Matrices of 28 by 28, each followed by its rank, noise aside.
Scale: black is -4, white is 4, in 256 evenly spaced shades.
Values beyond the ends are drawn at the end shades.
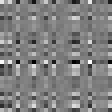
one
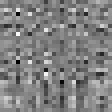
three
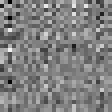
three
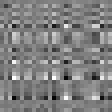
one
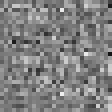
six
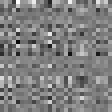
two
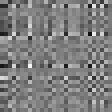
two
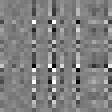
one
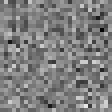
six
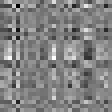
two
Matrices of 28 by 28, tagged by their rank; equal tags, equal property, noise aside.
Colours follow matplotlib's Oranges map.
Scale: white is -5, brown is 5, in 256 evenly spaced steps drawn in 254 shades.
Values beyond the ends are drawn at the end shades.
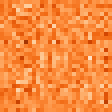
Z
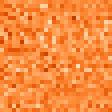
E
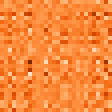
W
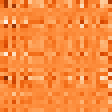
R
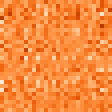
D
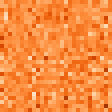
Z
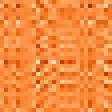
R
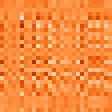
R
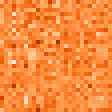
E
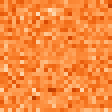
E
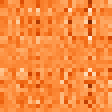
R
